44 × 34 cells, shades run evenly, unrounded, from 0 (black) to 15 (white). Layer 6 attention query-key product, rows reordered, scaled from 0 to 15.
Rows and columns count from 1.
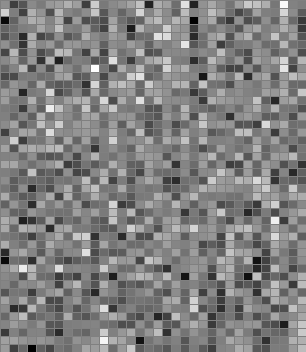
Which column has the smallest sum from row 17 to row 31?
3
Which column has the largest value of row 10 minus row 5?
15
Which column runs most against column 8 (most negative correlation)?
17
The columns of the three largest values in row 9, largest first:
11, 32, 19
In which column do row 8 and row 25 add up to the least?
7
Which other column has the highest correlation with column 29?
16
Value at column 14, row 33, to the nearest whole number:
9
